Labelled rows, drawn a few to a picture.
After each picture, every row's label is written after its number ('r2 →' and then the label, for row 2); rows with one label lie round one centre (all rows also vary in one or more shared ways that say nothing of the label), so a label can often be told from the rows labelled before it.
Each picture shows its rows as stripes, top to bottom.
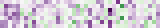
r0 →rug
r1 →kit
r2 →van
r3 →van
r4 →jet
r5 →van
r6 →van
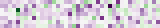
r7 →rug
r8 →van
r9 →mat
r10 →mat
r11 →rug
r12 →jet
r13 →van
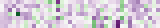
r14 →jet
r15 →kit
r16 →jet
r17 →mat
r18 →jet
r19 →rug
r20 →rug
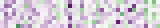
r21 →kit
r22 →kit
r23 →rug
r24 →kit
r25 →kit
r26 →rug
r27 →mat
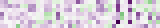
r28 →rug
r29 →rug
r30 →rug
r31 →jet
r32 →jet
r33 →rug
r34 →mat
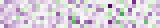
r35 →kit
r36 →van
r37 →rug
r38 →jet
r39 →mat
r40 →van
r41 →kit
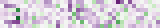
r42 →rug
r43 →kit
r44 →mat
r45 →van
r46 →mat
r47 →van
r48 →jet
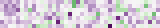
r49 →van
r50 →van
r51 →van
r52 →kit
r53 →rug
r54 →jet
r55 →van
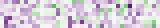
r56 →van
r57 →rug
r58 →jet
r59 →jet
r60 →kit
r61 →kit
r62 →kit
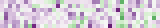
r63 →jet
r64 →jet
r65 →rug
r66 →kit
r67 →kit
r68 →van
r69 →van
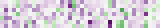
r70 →mat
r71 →mat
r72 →kit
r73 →mat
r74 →kit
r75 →van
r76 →van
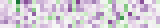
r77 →mat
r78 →mat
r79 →mat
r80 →rug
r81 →jet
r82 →van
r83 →mat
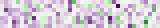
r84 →mat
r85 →rug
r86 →kit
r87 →jet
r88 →van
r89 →van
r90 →rug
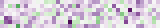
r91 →jet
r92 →mat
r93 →rug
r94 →jet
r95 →kit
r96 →kit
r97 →mat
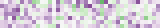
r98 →jet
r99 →van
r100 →van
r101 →van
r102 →kit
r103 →rug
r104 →jet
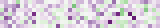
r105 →mat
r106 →van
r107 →kit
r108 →rug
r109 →kit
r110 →van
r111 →jet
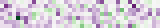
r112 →rug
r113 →kit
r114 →jet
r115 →jet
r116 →mat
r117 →van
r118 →rug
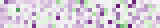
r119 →kit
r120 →rug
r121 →mat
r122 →rug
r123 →jet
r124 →van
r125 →rug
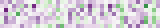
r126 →jet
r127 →van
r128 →kit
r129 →mat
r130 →kit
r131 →kit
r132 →jet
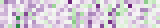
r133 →kit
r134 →rug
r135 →mat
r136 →van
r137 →mat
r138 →van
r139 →mat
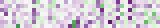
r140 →rug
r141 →jet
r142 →rug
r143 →kit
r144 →rug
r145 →van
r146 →mat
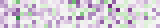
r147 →mat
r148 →van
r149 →rug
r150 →van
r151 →mat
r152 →rug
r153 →van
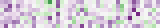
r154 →jet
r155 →jet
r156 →kit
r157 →jet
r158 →rug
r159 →van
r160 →kit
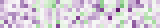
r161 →jet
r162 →jet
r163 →rug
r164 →van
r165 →van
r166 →kit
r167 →jet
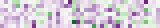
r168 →mat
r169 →mat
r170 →van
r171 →jet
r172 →van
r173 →van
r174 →rug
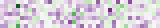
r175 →rug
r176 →mat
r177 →van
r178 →van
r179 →jet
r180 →mat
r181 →mat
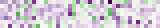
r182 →van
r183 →rug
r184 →mat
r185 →mat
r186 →rug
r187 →jet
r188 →jet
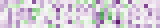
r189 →rug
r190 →mat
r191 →jet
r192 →jet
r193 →jet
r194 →rug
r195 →jet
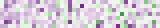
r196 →kit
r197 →kit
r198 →mat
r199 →jet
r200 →van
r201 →kit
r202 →rug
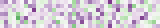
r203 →van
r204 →rug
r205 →rug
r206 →mat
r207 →mat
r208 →kit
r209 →van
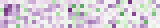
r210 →rug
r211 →van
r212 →kit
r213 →kit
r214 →mat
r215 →van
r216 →mat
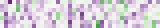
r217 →jet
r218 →mat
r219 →mat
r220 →kit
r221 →kit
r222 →kit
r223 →kit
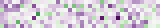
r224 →jet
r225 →van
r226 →kit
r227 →jet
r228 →rug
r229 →mat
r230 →kit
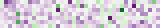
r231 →kit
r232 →kit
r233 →jet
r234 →mat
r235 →van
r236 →mat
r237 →jet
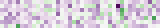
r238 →jet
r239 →rug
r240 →jet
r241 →jet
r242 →kit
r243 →van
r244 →mat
